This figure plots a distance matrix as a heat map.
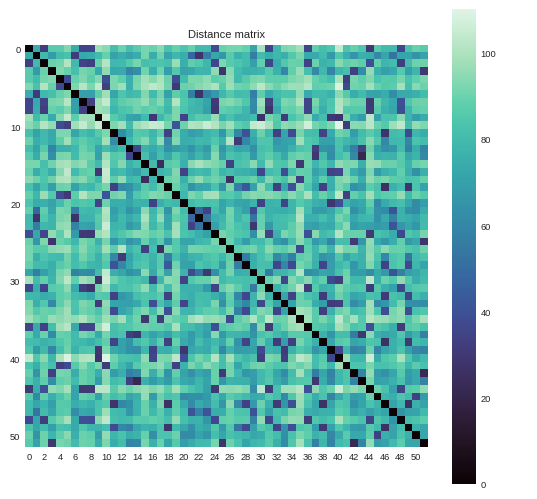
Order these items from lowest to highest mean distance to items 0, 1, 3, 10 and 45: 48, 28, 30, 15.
48, 28, 30, 15
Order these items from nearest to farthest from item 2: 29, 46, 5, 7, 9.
7, 29, 46, 9, 5
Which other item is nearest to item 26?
17
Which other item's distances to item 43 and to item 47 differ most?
14
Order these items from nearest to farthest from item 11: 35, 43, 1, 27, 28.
28, 27, 1, 43, 35
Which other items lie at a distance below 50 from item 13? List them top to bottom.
14, 37, 43
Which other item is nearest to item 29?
23
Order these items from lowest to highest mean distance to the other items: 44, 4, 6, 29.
29, 6, 44, 4
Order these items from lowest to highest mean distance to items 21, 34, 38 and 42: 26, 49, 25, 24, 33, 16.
49, 25, 33, 16, 24, 26
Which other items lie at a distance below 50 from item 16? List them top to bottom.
9, 20, 30, 33, 39, 40
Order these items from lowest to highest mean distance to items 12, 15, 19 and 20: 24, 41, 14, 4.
41, 4, 14, 24
